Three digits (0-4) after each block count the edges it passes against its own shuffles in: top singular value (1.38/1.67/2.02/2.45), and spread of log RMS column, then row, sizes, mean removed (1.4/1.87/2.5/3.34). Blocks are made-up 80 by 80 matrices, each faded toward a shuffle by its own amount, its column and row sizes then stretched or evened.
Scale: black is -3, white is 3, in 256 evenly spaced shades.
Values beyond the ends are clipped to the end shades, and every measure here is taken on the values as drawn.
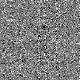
1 2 1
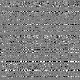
4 0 4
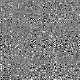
0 3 4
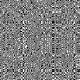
4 3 1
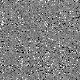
0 2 2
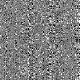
3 3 0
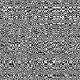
4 1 4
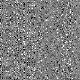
2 3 0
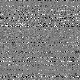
0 1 4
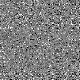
3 1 2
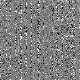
0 4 0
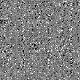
2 2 1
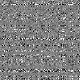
2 2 4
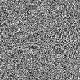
3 0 0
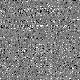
2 0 2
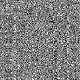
3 1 0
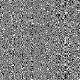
3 3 0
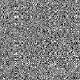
3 2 1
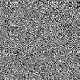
3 1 2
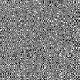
4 2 1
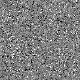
0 1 1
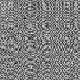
4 0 1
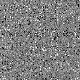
1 1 1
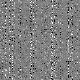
0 4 0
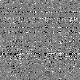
2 2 4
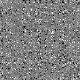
1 3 2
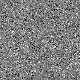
0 0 1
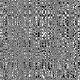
4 4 2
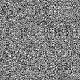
3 0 0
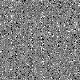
0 2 0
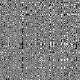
3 4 3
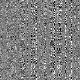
3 4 1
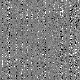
0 4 1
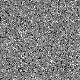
1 1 0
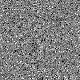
1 0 0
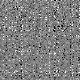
0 3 3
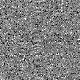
2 0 1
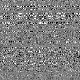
3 0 4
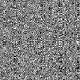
3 2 0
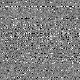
2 1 4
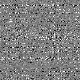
1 1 4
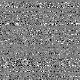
0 0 4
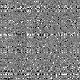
4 1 3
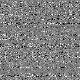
1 0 4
